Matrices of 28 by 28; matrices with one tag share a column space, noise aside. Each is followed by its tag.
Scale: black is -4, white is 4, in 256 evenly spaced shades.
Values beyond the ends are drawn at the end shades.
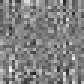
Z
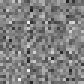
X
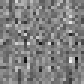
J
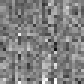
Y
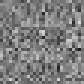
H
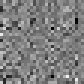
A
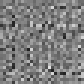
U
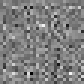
U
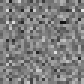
X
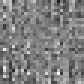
Z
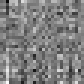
Z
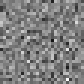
H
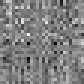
J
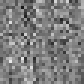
J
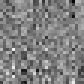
Z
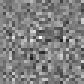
H
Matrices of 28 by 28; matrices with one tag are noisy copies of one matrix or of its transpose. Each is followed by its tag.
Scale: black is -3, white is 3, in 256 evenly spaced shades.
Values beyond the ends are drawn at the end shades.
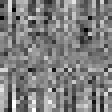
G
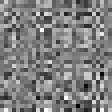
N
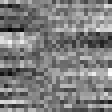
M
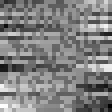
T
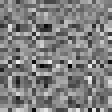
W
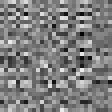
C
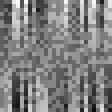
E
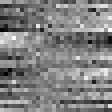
M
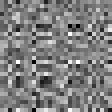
W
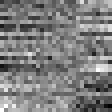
T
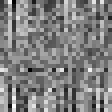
G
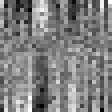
M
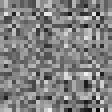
N
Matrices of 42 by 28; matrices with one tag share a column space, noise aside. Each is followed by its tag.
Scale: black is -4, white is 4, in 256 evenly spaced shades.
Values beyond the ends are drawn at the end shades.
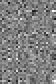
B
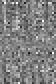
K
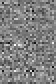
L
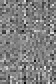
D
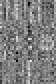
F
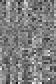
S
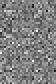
B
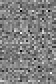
B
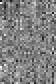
K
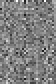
S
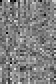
S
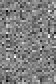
B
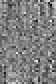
K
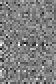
L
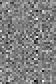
B
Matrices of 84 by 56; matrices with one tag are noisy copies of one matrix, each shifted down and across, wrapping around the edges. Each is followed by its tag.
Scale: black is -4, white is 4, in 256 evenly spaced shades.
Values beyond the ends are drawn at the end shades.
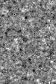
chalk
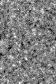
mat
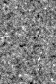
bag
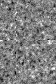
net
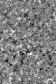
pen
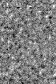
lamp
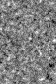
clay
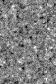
chalk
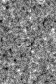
chalk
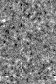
net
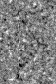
clay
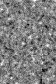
clay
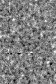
lamp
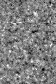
bag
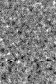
pen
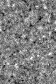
mat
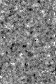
chalk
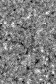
mat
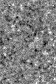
mat
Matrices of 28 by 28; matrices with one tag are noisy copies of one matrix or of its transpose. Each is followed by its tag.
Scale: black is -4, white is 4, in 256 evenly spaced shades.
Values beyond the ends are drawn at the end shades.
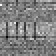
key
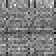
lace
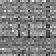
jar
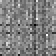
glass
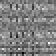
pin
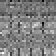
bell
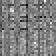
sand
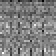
bell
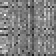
lace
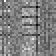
key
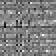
sand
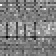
key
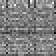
lace
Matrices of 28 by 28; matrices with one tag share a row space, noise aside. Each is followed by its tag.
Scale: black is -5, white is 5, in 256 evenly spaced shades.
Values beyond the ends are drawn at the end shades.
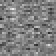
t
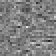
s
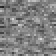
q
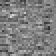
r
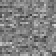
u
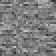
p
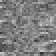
p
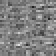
s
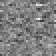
s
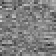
p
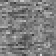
r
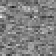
t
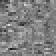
r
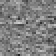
s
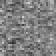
t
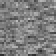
q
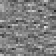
q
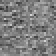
u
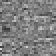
p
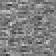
r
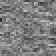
p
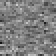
q
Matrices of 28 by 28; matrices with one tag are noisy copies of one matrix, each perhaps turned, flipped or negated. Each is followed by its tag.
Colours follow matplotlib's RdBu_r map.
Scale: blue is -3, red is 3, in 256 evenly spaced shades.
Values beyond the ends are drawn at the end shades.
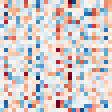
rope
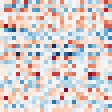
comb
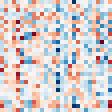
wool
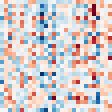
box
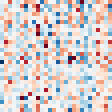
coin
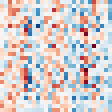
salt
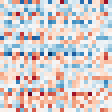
wool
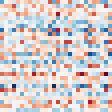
coin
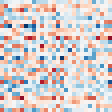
coin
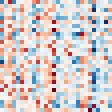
wool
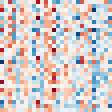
wool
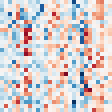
salt
